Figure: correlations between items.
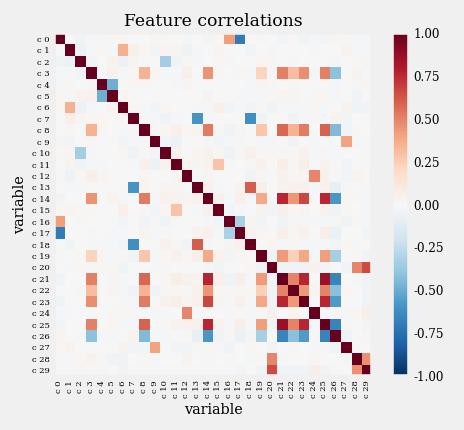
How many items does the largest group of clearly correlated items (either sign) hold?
9
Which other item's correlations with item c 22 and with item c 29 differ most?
c 20
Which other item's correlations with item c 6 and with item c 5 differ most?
c 4
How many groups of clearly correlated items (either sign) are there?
10
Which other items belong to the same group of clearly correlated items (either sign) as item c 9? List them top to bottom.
c 27
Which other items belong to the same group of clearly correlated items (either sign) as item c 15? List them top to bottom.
c 11
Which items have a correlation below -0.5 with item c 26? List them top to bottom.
c 14, c 21, c 23, c 25
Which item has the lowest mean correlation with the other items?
c 26
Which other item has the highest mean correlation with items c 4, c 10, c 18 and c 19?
c 13
